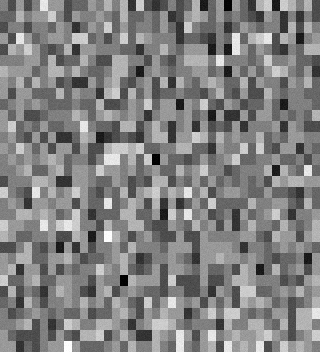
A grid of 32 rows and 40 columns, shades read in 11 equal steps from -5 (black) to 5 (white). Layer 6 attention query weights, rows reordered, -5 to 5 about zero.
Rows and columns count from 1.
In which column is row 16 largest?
39
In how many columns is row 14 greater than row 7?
18
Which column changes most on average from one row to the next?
14
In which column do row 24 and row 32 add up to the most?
9
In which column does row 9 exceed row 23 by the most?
8
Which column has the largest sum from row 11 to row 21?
11
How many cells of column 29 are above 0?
11
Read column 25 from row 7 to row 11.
1 -1 -1 0 -1
